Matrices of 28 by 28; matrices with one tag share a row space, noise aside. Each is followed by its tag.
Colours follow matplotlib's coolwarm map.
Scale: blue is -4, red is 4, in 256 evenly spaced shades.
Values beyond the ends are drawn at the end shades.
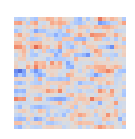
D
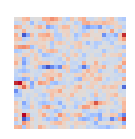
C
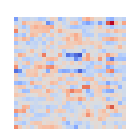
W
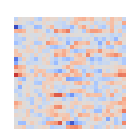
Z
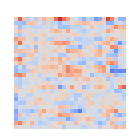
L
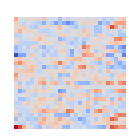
L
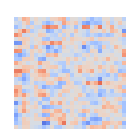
C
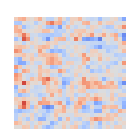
C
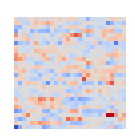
W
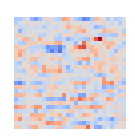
D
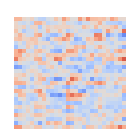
Z
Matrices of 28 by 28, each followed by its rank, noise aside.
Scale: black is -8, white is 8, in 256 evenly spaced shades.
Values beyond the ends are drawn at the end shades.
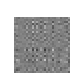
two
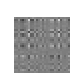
one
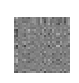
three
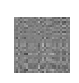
three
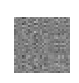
three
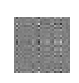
one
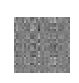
two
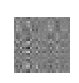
two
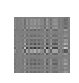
one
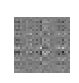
two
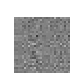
four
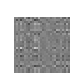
three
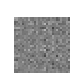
four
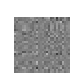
three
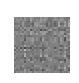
four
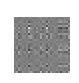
two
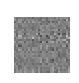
four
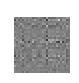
three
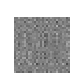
three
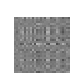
two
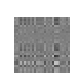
one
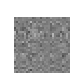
four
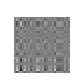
one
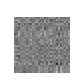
three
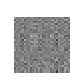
three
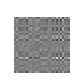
one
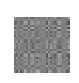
two
